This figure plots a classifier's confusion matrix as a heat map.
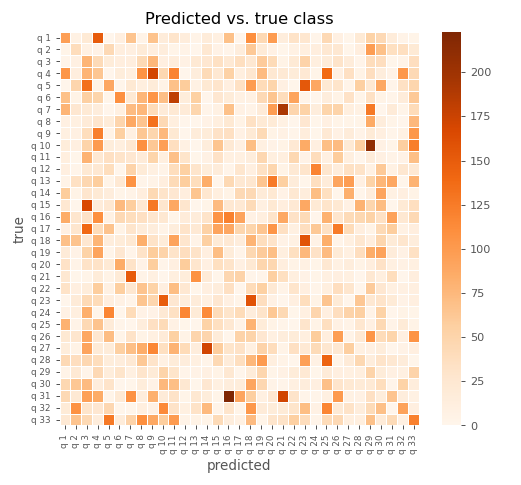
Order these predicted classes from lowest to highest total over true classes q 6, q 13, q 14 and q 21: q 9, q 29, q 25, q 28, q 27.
q 28, q 25, q 29, q 9, q 27
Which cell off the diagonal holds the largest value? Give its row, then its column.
q 31, q 16
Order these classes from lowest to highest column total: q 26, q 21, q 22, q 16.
q 22, q 21, q 26, q 16
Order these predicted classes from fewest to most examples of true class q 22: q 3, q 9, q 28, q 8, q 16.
q 28, q 3, q 16, q 9, q 8
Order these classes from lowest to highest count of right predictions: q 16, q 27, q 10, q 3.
q 27, q 3, q 10, q 16
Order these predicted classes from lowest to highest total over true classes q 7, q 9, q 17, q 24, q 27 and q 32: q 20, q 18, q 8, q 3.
q 18, q 8, q 20, q 3
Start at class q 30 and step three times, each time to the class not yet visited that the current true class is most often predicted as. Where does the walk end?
q 10
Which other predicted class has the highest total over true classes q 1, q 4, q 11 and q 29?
q 9
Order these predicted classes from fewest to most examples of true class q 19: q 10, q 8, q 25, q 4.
q 8, q 10, q 25, q 4
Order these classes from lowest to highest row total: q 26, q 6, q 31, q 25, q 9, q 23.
q 25, q 9, q 23, q 26, q 6, q 31
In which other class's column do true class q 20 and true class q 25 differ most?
q 6
